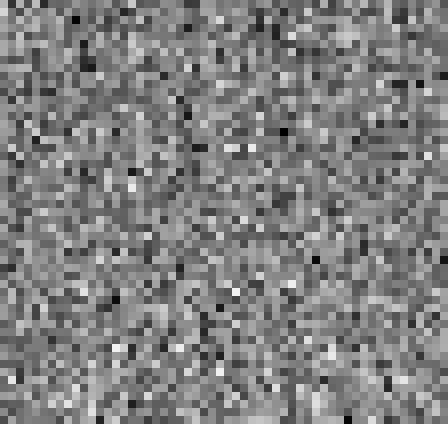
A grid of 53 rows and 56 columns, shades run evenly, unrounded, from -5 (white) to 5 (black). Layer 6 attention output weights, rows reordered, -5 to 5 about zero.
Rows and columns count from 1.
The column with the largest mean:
36
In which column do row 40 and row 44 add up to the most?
45
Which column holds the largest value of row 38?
15
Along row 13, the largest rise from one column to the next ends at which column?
23
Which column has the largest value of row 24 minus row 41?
30
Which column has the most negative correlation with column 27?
40
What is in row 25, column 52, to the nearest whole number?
1
